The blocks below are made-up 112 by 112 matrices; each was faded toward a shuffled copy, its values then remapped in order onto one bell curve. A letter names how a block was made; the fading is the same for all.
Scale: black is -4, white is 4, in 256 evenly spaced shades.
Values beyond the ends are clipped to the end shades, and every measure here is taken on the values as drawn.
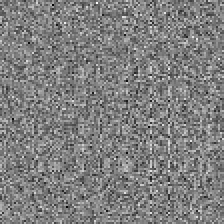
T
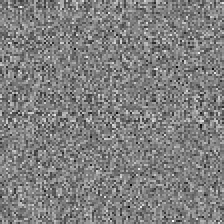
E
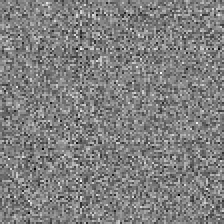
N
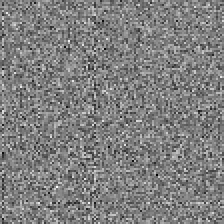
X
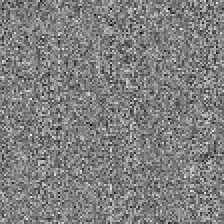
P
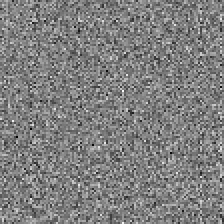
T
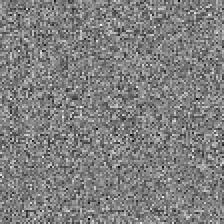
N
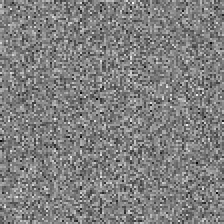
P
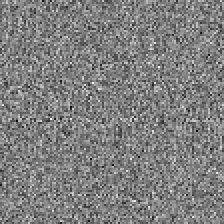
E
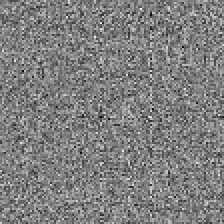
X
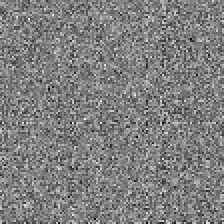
X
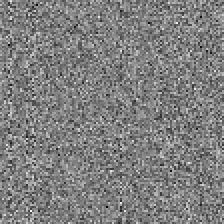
P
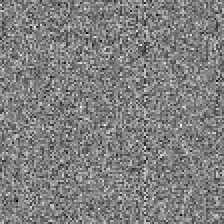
P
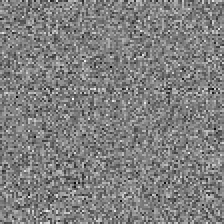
N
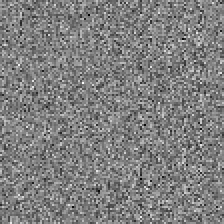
P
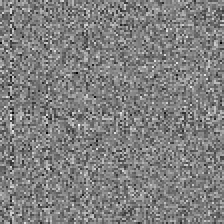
X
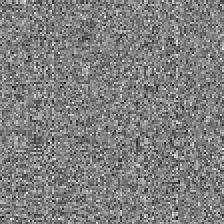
T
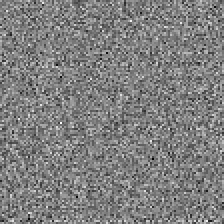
E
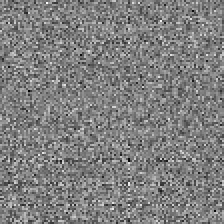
N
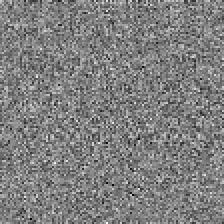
E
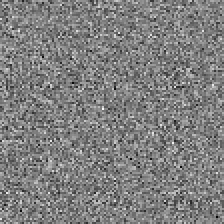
N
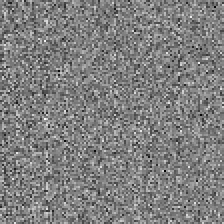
P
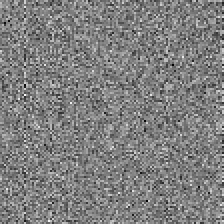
T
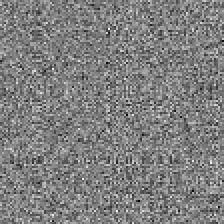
T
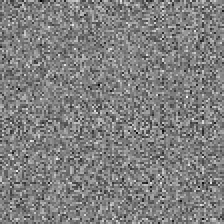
X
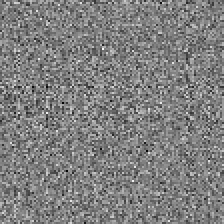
X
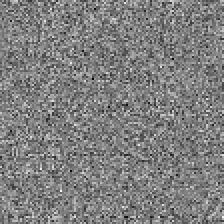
X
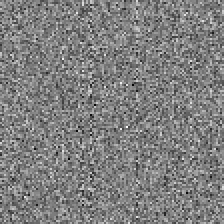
P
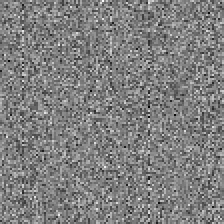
P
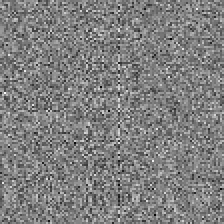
T
